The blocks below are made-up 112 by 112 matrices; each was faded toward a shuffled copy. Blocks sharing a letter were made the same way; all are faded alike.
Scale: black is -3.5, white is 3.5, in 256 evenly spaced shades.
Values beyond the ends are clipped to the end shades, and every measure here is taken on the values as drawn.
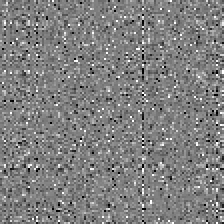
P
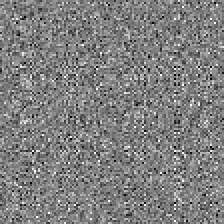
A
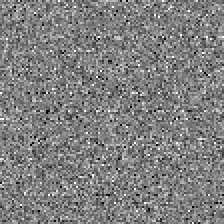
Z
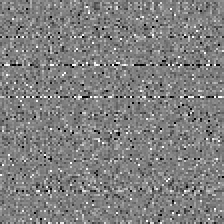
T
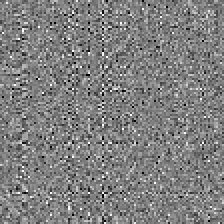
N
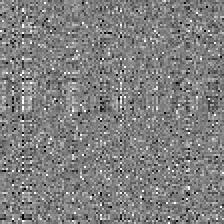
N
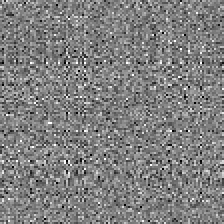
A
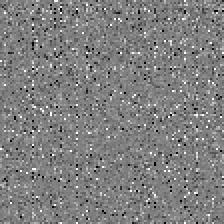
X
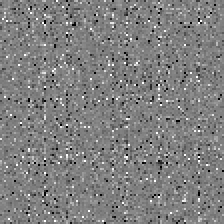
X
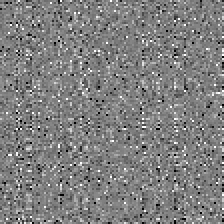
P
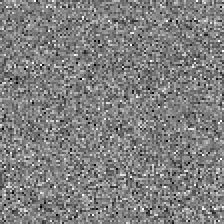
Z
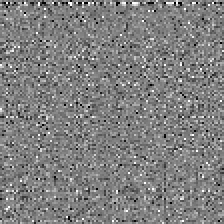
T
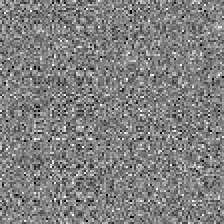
A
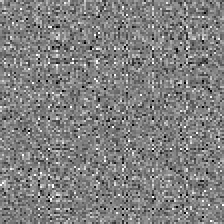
N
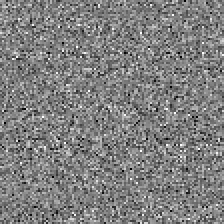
Z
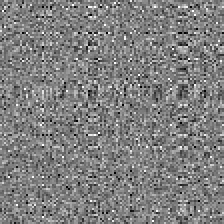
A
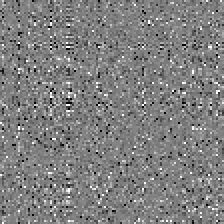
P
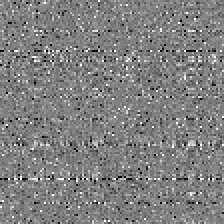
T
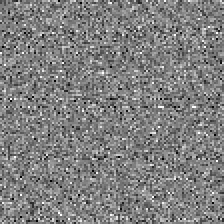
Z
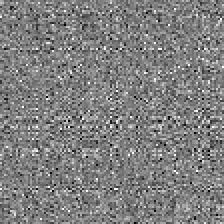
A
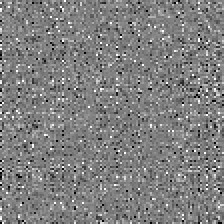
P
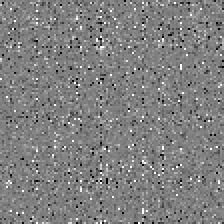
X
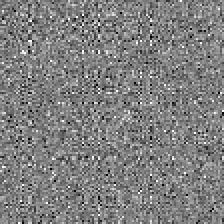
N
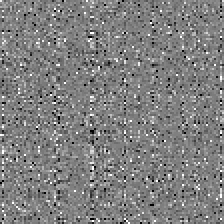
P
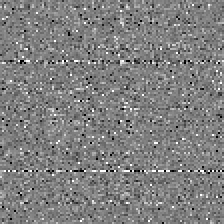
T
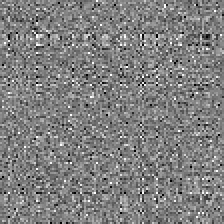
A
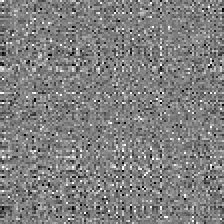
N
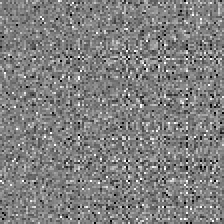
N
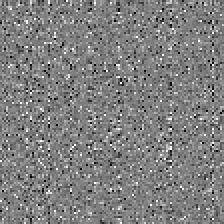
P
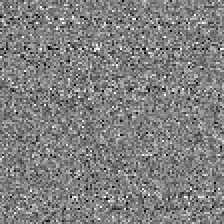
Z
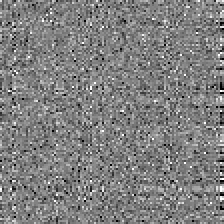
N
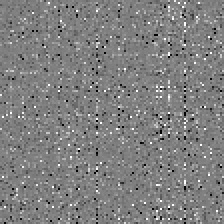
X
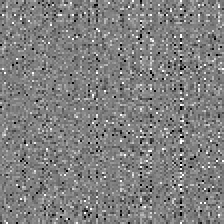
P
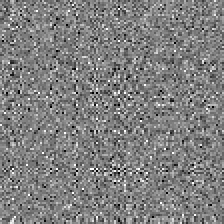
A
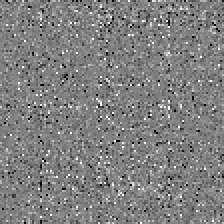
X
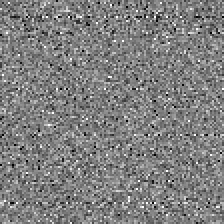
Z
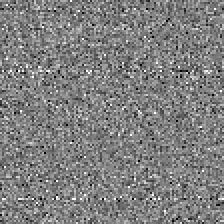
Z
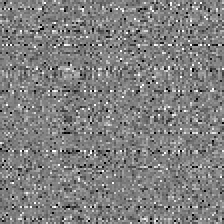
T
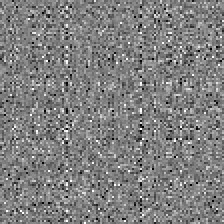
N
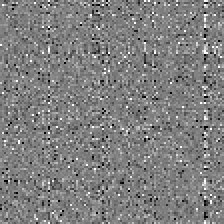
P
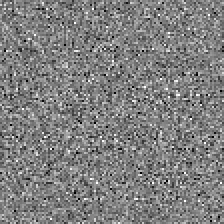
Z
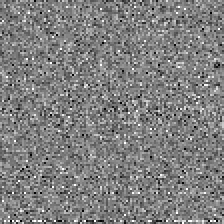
Z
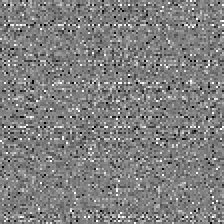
T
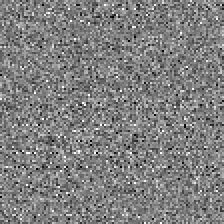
Z
